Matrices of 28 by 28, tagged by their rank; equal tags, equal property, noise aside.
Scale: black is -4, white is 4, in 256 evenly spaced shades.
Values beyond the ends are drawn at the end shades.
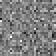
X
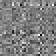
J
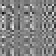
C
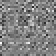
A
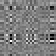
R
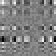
R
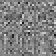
X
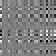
R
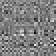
A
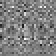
J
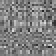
A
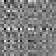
C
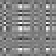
R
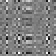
R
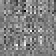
J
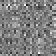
A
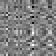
C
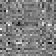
J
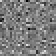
X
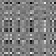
R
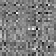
A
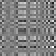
R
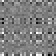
R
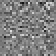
J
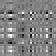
R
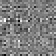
J
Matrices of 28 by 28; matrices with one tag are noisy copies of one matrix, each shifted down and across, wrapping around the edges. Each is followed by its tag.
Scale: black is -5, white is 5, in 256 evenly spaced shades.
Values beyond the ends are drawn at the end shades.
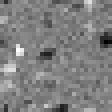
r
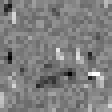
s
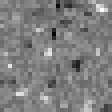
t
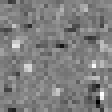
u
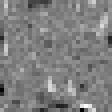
s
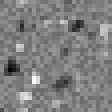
r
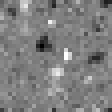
r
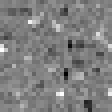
t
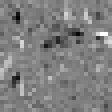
s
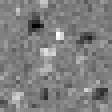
r
